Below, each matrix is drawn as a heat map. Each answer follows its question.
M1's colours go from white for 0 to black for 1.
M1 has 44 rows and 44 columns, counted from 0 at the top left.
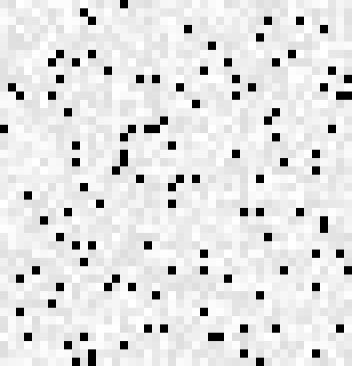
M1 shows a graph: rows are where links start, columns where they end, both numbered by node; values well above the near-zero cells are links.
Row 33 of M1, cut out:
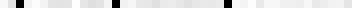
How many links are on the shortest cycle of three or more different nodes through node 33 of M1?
6
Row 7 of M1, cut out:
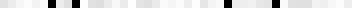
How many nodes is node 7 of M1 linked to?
4
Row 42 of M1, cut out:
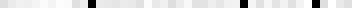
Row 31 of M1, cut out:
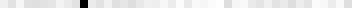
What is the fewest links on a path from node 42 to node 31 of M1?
7
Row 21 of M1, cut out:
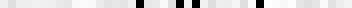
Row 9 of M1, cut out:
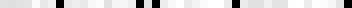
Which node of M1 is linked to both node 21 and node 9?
node 17
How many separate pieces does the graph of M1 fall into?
2
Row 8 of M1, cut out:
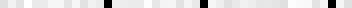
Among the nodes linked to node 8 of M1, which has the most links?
node 25
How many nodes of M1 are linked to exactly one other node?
9
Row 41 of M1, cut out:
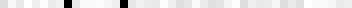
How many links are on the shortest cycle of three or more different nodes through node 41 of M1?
6
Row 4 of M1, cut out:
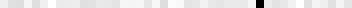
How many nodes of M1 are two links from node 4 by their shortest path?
4
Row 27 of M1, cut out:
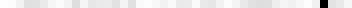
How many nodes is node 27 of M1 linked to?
1
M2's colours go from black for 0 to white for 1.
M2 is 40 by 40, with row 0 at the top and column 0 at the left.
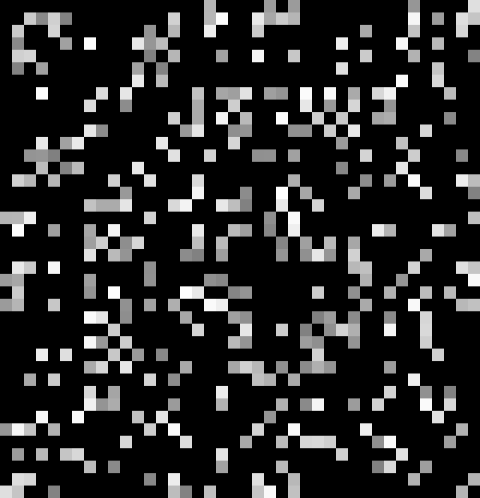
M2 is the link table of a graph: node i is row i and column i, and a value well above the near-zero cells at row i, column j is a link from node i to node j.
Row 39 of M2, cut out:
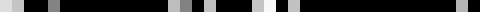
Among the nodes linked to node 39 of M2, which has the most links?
node 1
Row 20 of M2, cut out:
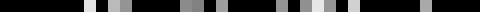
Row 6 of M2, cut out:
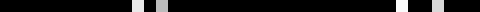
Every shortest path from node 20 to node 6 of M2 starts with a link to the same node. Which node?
node 18
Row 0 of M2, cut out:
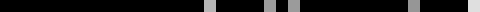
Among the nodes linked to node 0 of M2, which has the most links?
node 24
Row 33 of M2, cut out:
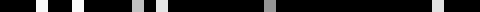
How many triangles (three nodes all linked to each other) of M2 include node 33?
7
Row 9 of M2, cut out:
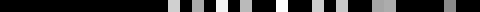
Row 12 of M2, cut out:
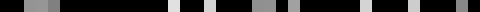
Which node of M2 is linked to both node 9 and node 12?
node 14
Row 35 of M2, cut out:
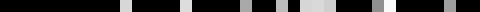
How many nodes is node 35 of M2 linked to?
10
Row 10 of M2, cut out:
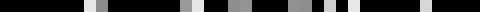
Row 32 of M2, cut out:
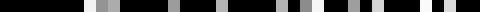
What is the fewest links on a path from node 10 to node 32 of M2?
2
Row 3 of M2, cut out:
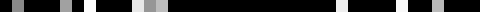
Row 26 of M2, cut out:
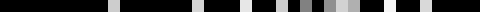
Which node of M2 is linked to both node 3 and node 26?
node 28
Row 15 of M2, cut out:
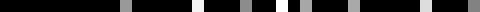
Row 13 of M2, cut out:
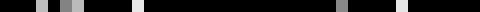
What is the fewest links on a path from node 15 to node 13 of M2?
4
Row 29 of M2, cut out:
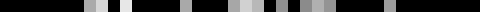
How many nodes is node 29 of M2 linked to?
12
